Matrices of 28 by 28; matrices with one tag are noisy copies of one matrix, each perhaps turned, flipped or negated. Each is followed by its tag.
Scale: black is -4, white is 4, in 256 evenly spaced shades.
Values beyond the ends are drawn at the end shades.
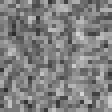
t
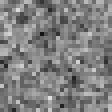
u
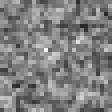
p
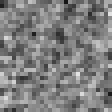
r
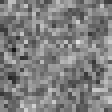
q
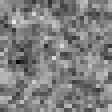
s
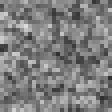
p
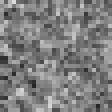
u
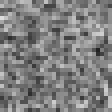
t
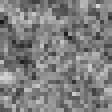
s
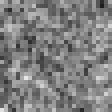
q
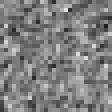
t
